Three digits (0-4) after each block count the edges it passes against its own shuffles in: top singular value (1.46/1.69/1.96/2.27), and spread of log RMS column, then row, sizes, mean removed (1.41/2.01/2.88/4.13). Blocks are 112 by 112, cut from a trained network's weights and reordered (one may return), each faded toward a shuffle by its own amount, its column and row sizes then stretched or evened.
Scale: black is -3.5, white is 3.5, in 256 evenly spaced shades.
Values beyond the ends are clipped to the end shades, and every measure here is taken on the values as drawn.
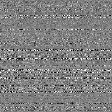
2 1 4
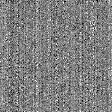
3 2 1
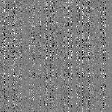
1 4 2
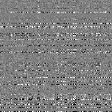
2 2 4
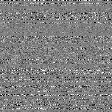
0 0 4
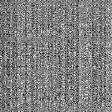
4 1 3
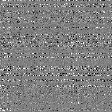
0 2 4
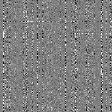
4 4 1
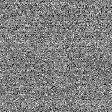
1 0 1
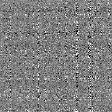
1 3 2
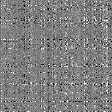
3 3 3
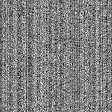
4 1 0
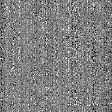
2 3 1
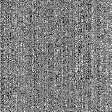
3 2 1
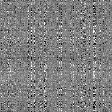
3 4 1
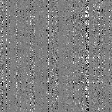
1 4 1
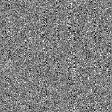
2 2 0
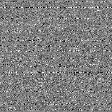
2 0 3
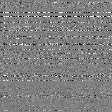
4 0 4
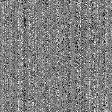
2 3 0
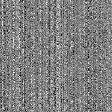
4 3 1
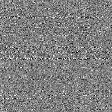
2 0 3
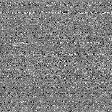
0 0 3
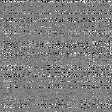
1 2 4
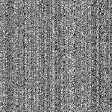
4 2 1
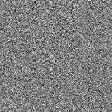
3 2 0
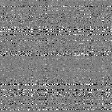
3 2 4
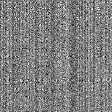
4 0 2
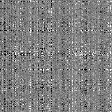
4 3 3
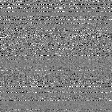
1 0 4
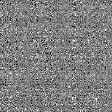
2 3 1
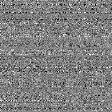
1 1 3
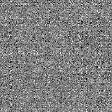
1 2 1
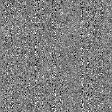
0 3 0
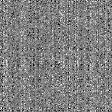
3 2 2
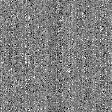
1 2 1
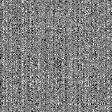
3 2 2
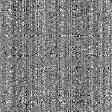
4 2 3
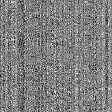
4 2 2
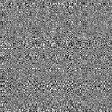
4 2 3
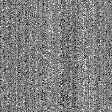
2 2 0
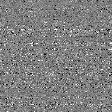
0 1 3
